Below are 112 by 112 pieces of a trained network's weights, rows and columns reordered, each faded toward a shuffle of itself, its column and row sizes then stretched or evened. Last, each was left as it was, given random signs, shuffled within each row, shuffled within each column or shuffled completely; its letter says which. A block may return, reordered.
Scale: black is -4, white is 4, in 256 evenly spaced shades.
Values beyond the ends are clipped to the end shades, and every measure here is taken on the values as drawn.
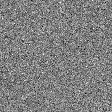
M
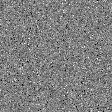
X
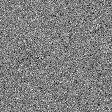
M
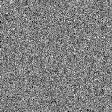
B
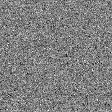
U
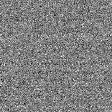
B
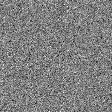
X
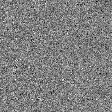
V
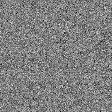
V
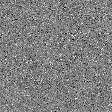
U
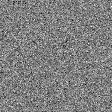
U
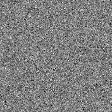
B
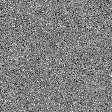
U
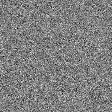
V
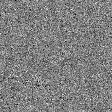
U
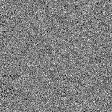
B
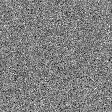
M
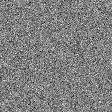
M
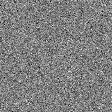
X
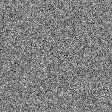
U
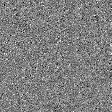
V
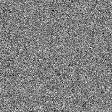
V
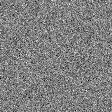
U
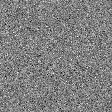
M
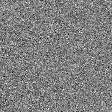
X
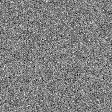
U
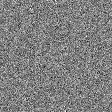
M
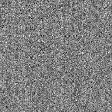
B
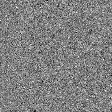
V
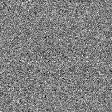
B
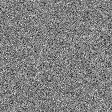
M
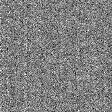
X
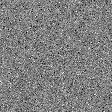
M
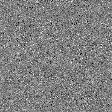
V
